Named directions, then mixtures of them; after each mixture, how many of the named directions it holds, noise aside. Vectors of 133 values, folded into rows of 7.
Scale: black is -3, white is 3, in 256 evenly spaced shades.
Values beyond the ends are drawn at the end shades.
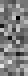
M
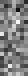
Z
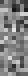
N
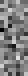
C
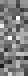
two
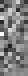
two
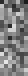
four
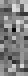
one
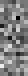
one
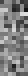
one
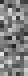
four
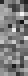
two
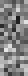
two
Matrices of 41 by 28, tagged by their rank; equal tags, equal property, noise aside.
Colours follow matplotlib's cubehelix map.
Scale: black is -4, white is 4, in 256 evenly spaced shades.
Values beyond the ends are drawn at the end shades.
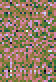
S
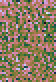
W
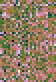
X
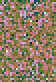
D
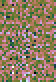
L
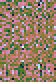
L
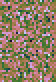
D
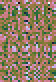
S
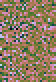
X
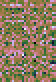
S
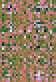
S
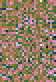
W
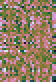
S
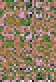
L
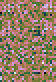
L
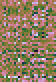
S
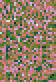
W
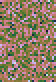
W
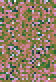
D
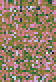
W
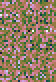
W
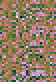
L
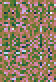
S
